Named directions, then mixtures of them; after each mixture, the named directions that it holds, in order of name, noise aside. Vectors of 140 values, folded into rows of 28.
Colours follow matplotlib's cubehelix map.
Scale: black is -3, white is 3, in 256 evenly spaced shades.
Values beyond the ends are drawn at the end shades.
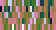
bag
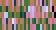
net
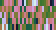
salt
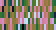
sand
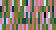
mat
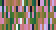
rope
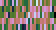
net, sand.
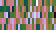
bag, net, sand.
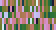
bag, salt, sand.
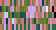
net.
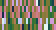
rope, salt, sand.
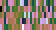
bag, mat, rope.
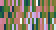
bag, rope, sand.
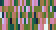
rope, salt.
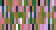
rope.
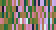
rope, sand.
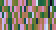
bag, rope, salt.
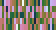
net, rope, sand.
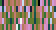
rope.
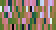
bag.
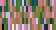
bag, salt, sand.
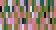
bag, mat.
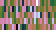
bag, rope, sand.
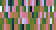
bag, mat, net.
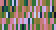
net, sand.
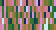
mat, rope, salt.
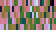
bag, mat, salt.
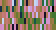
mat, net, salt.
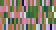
net, salt.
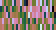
mat, net, sand.
